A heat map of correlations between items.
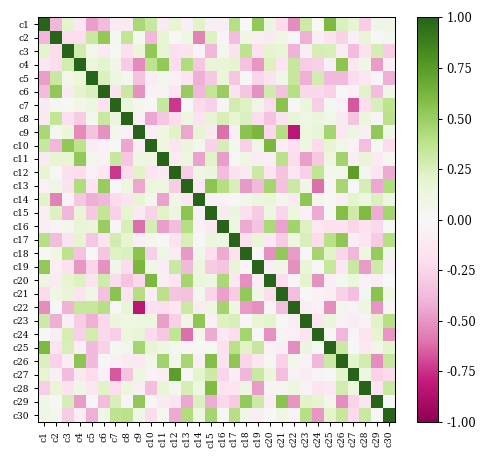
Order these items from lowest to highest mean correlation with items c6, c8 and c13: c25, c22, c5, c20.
c25, c5, c20, c22
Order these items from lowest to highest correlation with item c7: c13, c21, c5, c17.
c13, c5, c17, c21
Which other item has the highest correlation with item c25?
c1
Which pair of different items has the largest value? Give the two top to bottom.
c12, c27
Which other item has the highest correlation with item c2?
c6
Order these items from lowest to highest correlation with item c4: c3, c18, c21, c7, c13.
c18, c21, c7, c3, c13
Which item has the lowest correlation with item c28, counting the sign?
c19
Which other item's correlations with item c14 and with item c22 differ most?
c9
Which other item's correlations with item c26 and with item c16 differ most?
c11
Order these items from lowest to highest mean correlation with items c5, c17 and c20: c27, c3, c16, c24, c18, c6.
c18, c24, c27, c3, c6, c16
